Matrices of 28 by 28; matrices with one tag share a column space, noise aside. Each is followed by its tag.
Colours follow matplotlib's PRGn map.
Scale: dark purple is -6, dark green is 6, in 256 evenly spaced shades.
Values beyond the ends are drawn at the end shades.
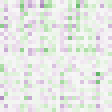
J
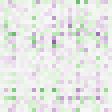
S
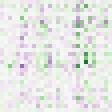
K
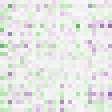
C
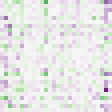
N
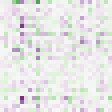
S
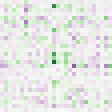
K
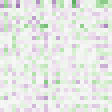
J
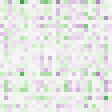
N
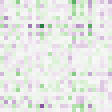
N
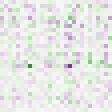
K
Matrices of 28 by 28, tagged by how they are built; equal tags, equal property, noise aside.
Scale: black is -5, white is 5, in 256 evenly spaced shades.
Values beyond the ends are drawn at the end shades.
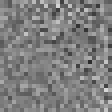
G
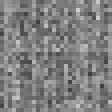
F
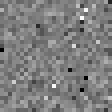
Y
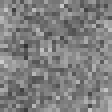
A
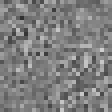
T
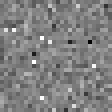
Y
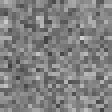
F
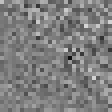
G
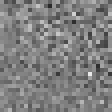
G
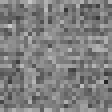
F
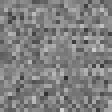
F
